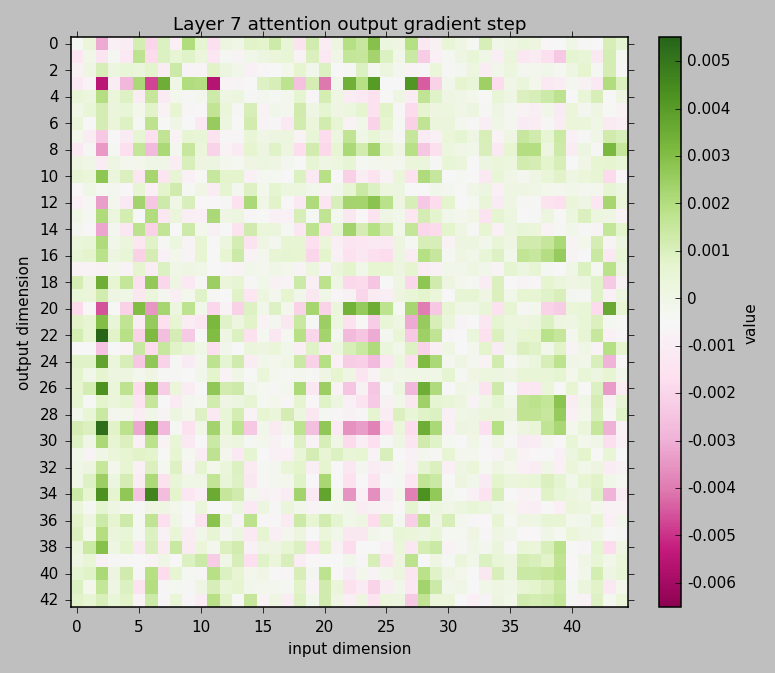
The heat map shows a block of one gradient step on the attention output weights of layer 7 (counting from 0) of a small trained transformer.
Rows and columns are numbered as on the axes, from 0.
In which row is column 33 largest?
3
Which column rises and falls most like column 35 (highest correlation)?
43
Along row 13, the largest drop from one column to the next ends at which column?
7
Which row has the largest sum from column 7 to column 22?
0
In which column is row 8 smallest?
2
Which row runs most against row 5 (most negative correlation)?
39
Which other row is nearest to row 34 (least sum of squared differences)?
26
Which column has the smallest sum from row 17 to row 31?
24
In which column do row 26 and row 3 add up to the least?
11
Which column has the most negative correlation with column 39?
40
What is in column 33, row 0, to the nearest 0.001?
0.001
